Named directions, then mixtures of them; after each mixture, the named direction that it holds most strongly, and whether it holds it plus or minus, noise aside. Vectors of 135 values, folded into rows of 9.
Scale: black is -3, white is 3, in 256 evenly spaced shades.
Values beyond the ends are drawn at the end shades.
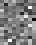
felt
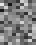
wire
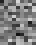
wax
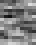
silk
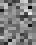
felt, minus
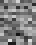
wax, plus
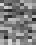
silk, plus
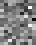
felt, plus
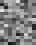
wire, minus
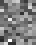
felt, plus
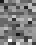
wax, plus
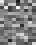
wax, minus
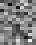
wire, plus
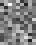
wire, minus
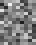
wire, minus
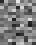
wax, plus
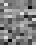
felt, minus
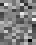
wire, minus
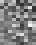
wax, minus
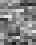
silk, minus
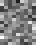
wire, plus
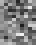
wax, minus
